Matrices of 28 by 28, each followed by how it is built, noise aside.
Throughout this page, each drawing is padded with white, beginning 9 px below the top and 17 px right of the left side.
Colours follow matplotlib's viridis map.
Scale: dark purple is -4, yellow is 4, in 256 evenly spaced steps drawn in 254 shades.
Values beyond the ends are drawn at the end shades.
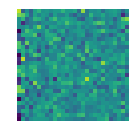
uneven columns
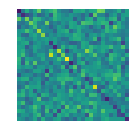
diagonal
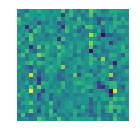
uneven columns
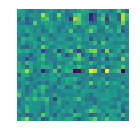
low rank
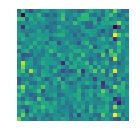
uneven columns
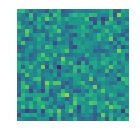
noise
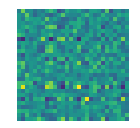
low rank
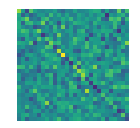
diagonal
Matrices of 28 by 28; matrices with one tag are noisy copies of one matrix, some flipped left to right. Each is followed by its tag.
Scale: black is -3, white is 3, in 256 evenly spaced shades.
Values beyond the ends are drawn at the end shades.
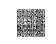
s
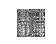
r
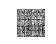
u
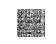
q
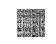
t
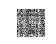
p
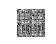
u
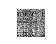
r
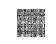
p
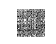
s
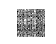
s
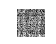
p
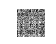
p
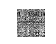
r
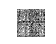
r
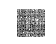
s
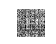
s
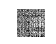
t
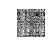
r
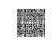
p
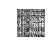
t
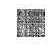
r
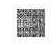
t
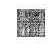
r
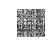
s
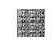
q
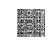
q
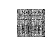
u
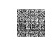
s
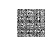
q
